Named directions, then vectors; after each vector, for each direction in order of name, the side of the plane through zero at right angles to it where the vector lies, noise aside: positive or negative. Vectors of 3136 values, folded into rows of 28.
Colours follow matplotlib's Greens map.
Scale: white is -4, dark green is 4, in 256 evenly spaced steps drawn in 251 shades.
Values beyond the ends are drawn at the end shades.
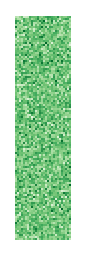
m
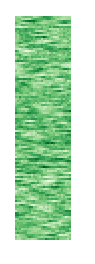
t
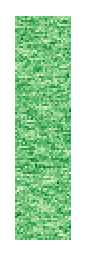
negative, positive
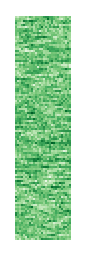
positive, positive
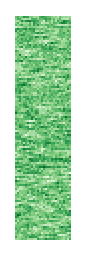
negative, positive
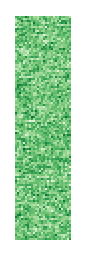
negative, positive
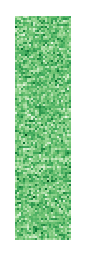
positive, negative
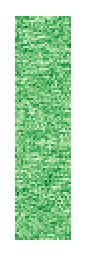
negative, negative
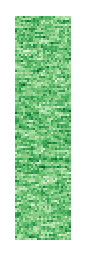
negative, positive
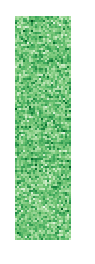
positive, positive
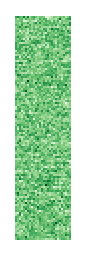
negative, negative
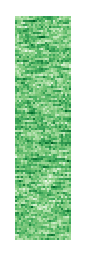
positive, positive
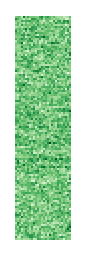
negative, positive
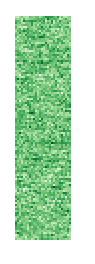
positive, positive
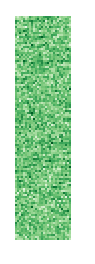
positive, positive
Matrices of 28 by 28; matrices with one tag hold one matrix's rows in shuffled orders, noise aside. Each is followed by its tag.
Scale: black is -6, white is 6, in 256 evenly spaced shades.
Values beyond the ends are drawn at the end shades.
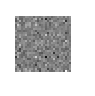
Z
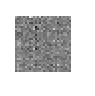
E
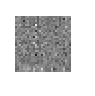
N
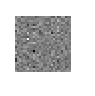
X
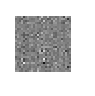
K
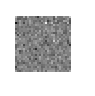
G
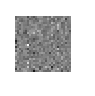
X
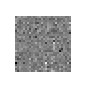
G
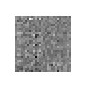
E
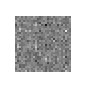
Z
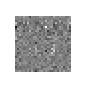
G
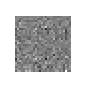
Z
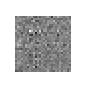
E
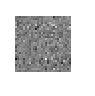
G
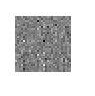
K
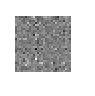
N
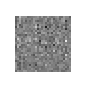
Z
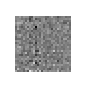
E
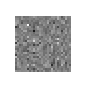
X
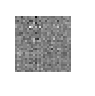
E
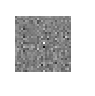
K
